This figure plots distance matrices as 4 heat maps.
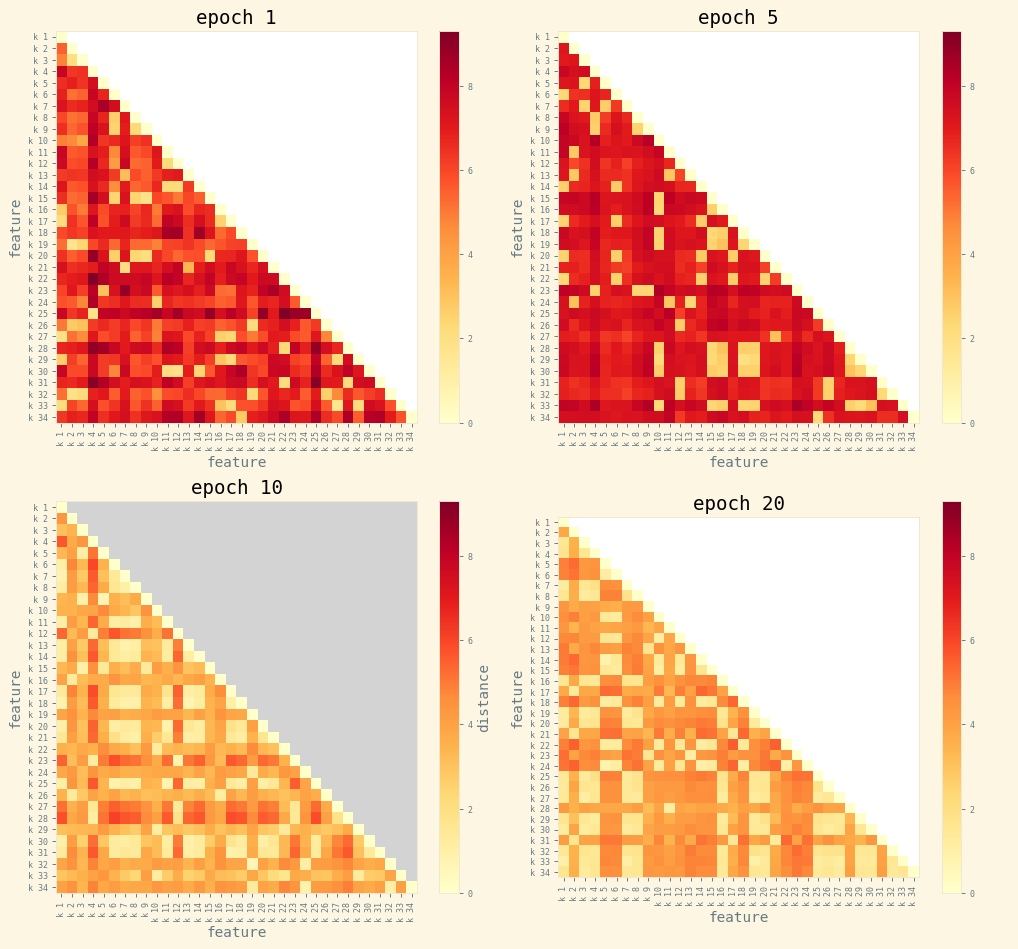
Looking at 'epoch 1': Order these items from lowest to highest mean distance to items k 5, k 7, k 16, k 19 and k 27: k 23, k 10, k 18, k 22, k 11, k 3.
k 3, k 10, k 23, k 18, k 11, k 22
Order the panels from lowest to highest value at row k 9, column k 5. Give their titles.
epoch 10, epoch 20, epoch 5, epoch 1
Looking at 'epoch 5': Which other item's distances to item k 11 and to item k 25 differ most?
k 34
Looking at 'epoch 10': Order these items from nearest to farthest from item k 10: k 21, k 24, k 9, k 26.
k 21, k 26, k 24, k 9
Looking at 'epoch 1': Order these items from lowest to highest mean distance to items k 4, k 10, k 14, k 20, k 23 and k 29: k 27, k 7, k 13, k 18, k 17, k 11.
k 27, k 17, k 11, k 13, k 18, k 7
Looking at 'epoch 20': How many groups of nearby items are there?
5
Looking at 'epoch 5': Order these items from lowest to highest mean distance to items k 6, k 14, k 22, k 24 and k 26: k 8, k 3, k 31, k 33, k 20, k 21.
k 20, k 31, k 21, k 3, k 8, k 33
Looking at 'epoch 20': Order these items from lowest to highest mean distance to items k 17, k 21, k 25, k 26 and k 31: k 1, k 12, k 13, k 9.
k 1, k 9, k 13, k 12
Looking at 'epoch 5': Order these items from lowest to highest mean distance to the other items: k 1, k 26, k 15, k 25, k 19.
k 19, k 15, k 1, k 26, k 25
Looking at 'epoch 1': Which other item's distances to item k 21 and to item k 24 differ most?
k 7
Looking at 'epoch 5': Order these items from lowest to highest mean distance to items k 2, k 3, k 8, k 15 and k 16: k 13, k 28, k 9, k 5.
k 28, k 5, k 13, k 9
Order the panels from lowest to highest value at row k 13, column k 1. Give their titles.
epoch 10, epoch 20, epoch 1, epoch 5
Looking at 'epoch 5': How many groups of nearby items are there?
8
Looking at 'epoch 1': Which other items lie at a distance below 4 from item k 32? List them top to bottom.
k 2, k 3, k 19, k 26
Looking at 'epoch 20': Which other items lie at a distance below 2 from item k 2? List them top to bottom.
k 17, k 21, k 31
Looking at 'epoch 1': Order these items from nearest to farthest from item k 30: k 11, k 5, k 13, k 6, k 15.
k 11, k 6, k 15, k 5, k 13
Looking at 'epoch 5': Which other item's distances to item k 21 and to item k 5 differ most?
k 3
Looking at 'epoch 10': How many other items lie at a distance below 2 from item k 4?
4
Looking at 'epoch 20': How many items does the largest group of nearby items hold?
16
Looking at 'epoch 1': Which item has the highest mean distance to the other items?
k 25
